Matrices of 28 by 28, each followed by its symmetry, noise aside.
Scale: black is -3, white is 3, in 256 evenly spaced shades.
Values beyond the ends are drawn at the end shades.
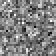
symmetric.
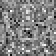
mirrored left to right.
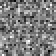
mirrored left to right.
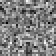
mirrored left to right.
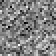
symmetric.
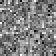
symmetric.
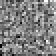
antisymmetric.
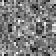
mirrored top to bottom.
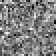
antisymmetric.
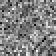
symmetric.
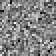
symmetric.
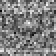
mirrored left to right.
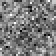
symmetric.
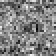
mirrored top to bottom.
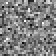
antisymmetric.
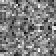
mirrored top to bottom.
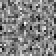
mirrored top to bottom.
